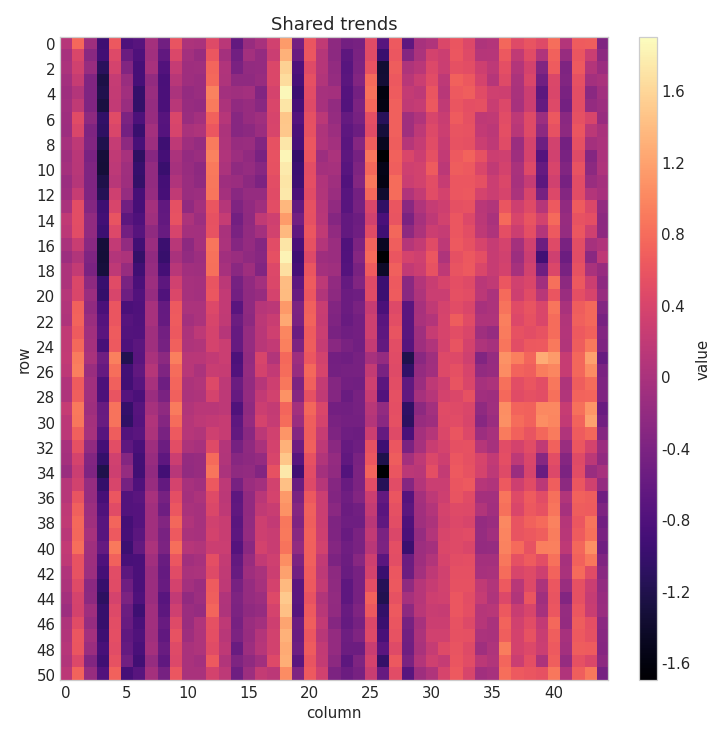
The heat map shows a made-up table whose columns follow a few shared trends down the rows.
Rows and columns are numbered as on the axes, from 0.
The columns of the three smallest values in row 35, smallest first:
26, 3, 6
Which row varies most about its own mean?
9
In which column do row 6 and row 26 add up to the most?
18
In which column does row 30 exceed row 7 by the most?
39
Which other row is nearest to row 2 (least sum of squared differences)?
33
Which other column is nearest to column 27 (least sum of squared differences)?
32
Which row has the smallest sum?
17
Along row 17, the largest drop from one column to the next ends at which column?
19
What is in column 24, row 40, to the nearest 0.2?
-0.4
